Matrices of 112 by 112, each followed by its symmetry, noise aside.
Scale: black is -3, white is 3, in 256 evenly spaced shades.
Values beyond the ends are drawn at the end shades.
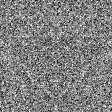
mirrored left to right.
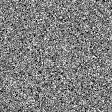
symmetric across the other diagonal.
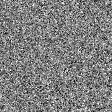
antisymmetric.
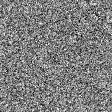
symmetric across the other diagonal.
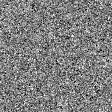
symmetric.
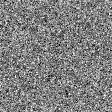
same after a half turn.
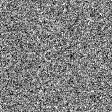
mirrored top to bottom.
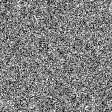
same after a half turn.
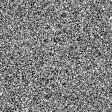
same after a half turn.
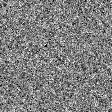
symmetric.
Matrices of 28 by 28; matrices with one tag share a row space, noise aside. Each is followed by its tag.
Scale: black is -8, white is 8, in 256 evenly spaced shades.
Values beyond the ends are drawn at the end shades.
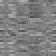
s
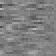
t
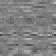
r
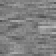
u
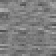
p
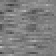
t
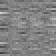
p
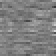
r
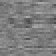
r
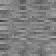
p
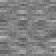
p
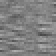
u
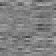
r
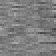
u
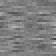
u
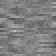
u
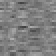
s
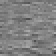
r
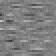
t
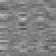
p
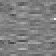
s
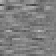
t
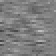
t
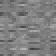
s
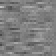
t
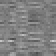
s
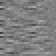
t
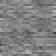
r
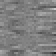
u
